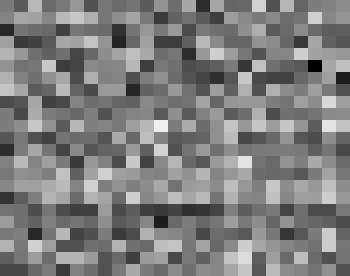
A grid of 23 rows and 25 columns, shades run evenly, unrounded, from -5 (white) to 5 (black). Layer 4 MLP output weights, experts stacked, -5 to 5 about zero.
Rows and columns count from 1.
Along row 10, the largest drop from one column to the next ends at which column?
3
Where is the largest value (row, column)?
6, 23
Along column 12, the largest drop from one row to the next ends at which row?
11
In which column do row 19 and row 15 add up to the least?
8
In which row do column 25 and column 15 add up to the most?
7
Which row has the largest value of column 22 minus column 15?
4
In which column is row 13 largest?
1
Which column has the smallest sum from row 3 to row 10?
24
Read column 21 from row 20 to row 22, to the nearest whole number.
3 0 1
